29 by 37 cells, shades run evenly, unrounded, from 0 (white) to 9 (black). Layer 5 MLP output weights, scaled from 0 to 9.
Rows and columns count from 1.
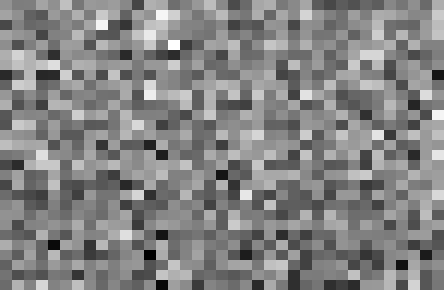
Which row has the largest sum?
26
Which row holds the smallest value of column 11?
24
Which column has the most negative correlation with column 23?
16
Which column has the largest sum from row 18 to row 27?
13
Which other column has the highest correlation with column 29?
21
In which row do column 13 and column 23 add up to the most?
20
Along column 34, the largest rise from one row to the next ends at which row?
27
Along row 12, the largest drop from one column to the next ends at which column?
37
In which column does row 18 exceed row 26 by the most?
19
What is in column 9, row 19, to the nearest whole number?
6
